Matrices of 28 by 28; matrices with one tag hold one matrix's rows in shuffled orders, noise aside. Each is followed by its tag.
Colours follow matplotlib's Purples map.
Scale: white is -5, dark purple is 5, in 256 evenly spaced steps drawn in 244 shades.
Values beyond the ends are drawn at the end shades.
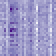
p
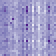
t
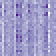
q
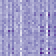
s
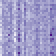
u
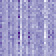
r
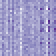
s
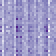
q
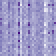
r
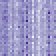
t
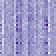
q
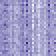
t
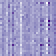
s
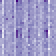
q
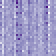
q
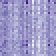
t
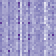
r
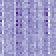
q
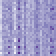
u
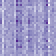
q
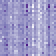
t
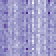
t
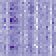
p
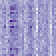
p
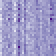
u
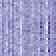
s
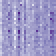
u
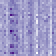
p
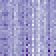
t
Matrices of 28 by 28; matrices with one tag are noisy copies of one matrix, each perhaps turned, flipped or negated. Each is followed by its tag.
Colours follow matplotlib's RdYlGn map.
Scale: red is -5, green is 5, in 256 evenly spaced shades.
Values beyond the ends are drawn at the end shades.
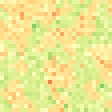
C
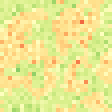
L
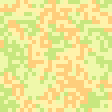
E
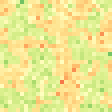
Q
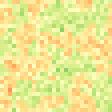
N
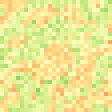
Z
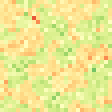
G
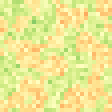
G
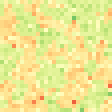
C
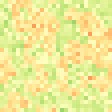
L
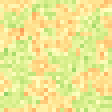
N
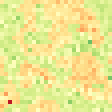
L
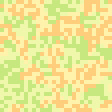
C
